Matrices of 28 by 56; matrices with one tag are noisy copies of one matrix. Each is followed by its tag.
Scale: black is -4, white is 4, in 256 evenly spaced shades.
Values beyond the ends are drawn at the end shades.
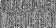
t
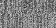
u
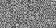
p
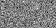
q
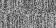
u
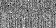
t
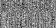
t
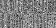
u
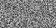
q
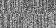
u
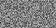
q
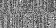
u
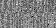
u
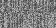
u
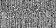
t
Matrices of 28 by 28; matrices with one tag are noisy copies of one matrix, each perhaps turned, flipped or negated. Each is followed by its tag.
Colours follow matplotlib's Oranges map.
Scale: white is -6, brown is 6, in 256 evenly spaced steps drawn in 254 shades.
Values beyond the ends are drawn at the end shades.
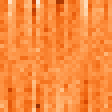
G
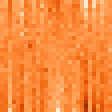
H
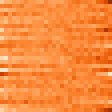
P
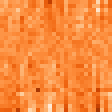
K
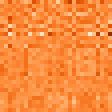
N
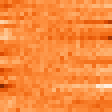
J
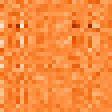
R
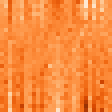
H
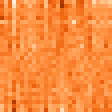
K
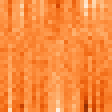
H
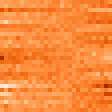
H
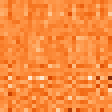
N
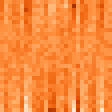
G
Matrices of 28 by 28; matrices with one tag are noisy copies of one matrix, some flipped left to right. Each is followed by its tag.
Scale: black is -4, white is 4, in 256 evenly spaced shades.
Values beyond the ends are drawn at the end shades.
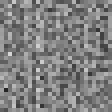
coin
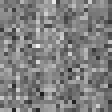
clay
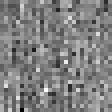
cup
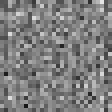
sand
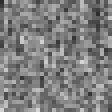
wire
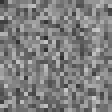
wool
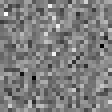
coin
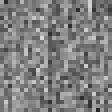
cup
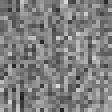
cup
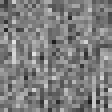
cup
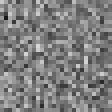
coin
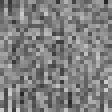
cup
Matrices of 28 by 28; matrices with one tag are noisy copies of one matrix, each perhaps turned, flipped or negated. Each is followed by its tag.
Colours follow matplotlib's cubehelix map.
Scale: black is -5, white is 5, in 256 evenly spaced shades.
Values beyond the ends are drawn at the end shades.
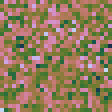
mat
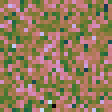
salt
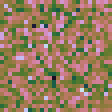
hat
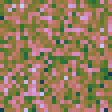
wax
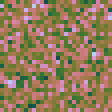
wax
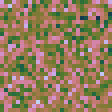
mat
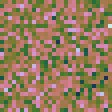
wax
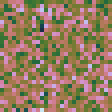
hat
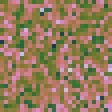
salt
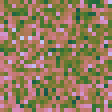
mat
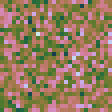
hat
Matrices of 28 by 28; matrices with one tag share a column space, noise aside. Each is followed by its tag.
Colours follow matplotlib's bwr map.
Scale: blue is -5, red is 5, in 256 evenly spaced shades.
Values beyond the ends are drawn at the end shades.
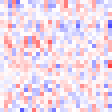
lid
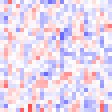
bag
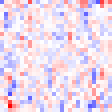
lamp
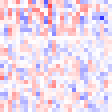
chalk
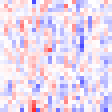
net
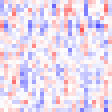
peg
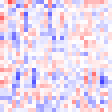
lamp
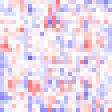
net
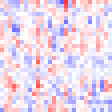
net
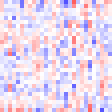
lid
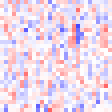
bag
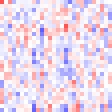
bag
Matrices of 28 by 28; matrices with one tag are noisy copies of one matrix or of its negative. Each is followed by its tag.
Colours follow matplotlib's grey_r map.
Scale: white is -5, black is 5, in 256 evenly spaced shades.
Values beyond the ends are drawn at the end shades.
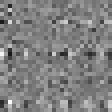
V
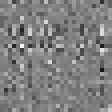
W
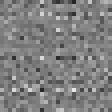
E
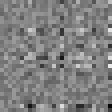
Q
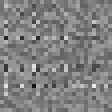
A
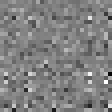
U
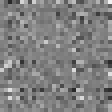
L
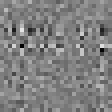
W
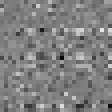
Q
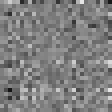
L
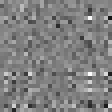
U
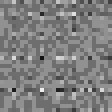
E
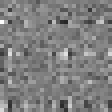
V
